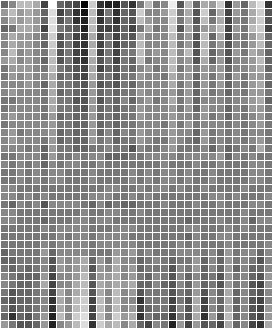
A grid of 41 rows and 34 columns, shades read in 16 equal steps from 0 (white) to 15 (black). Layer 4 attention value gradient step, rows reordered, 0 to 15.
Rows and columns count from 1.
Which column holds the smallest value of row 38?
11
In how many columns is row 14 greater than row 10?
8
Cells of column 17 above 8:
12
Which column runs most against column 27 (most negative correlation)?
1
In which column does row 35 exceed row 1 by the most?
7
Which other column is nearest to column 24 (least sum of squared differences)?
32
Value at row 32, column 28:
9
